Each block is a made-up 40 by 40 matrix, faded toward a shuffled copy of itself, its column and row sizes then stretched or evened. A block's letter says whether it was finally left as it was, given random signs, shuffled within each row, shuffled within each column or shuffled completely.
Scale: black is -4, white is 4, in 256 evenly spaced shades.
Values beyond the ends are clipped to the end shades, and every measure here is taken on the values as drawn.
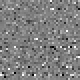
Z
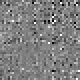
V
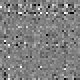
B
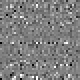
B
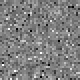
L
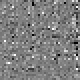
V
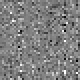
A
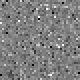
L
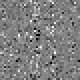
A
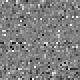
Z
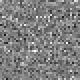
Z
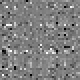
B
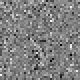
A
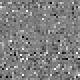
Z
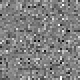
V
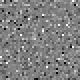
L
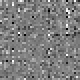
V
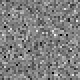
L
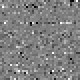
Z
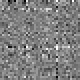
B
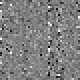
A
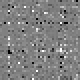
V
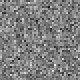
Z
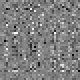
B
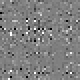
B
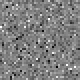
L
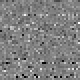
Z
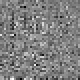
B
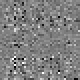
B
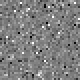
L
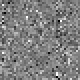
A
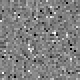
L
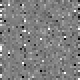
A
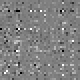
V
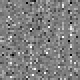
A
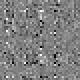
B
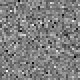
L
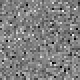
L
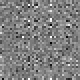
B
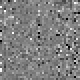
A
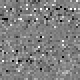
Z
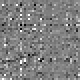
V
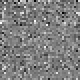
V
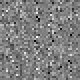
A
